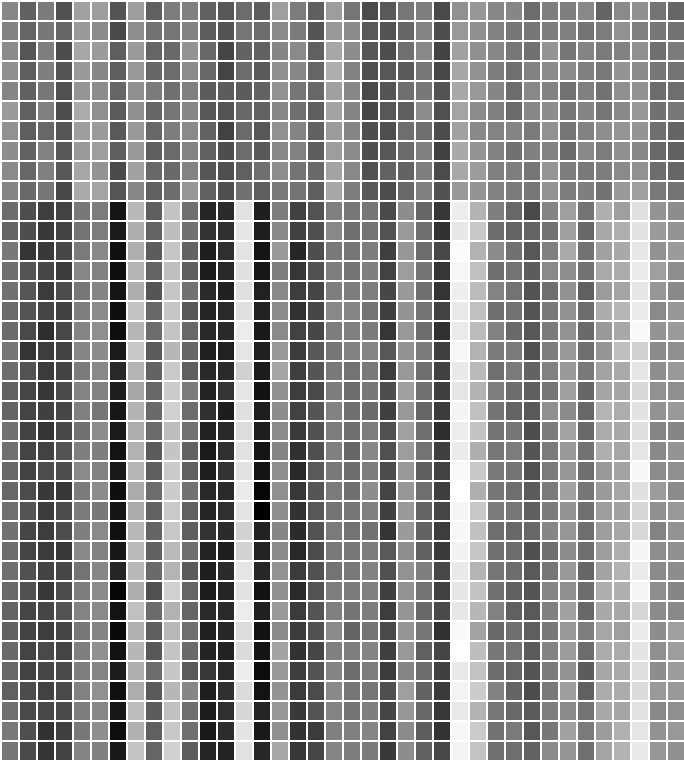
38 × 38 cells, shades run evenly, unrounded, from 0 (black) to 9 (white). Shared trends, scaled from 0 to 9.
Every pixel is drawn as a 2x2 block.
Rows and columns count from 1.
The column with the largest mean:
26
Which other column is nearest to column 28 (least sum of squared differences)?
20
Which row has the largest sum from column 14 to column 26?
18
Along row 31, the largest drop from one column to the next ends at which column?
15
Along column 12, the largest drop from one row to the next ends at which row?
11
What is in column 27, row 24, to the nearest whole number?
7
